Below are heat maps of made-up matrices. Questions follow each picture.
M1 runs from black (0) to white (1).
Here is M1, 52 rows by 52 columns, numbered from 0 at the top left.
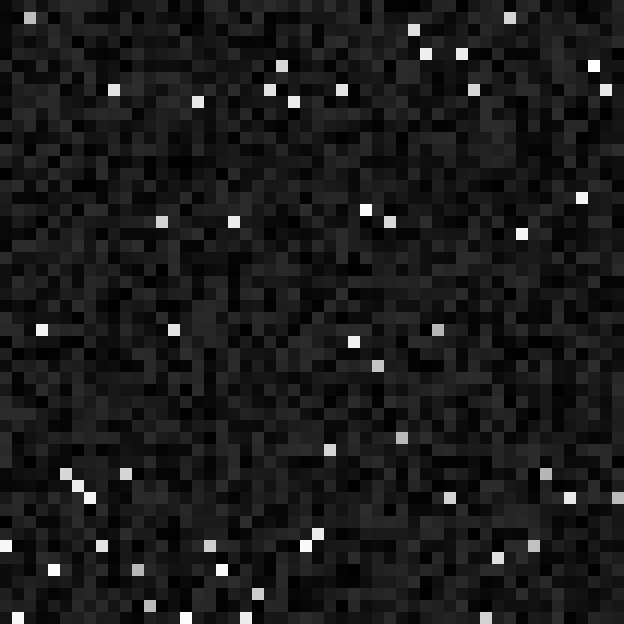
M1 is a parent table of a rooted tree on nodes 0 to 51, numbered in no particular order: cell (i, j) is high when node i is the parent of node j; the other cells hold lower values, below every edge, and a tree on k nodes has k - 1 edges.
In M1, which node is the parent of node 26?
44
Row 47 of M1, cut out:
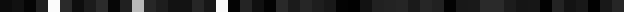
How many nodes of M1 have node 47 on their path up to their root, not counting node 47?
9
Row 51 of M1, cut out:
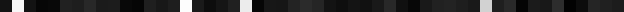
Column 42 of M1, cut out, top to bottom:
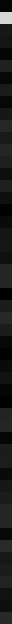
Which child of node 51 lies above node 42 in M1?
1
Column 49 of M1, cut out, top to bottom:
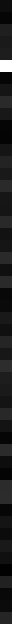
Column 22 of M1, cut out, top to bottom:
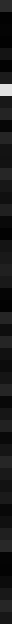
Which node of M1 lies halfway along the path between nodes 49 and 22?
39
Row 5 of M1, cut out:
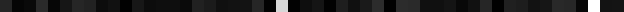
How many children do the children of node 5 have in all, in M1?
1
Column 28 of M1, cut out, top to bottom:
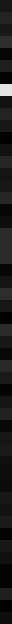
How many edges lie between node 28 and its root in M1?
3
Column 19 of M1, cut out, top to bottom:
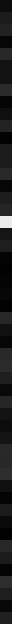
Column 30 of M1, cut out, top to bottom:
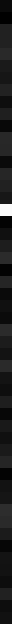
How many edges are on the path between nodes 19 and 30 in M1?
8
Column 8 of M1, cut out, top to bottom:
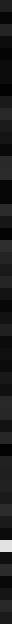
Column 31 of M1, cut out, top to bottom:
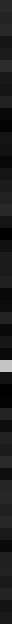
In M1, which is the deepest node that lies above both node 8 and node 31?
45
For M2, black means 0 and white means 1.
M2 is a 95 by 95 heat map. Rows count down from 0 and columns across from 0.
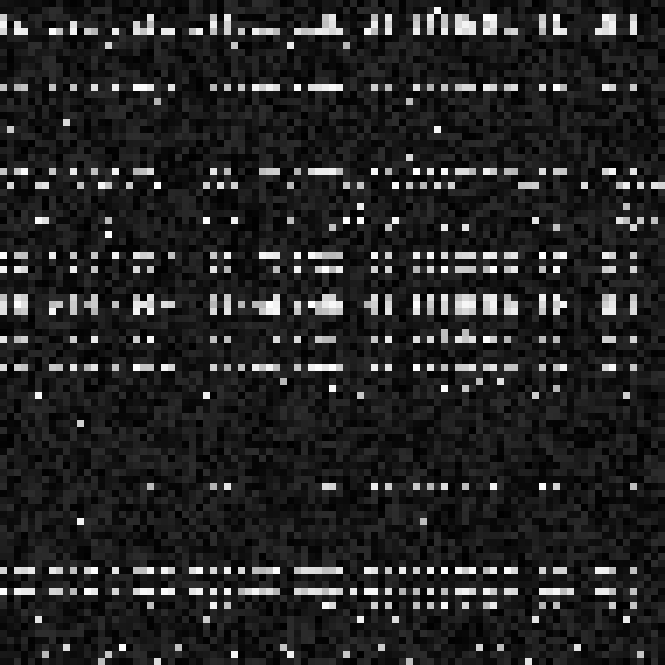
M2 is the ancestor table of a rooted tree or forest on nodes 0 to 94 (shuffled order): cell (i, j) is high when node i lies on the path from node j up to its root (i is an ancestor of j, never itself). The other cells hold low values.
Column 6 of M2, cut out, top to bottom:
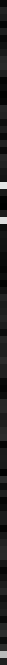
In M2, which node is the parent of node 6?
93
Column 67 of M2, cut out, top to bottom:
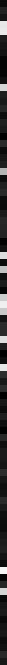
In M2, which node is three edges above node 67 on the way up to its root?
48
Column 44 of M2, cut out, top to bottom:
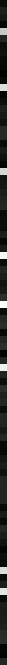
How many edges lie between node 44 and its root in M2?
8
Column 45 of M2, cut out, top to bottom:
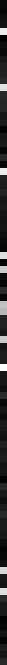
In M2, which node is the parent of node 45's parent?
38
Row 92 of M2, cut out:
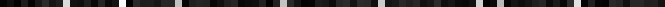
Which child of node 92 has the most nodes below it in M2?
54
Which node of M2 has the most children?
69
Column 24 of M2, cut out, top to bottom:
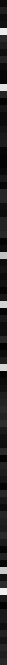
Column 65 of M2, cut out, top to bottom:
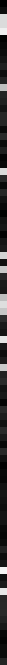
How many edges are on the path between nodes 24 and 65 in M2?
7
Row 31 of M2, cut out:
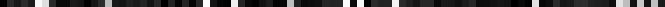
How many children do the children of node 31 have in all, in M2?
3
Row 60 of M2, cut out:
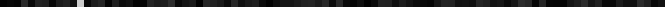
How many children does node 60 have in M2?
1
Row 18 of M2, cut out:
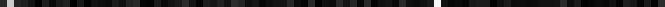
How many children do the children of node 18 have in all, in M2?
1
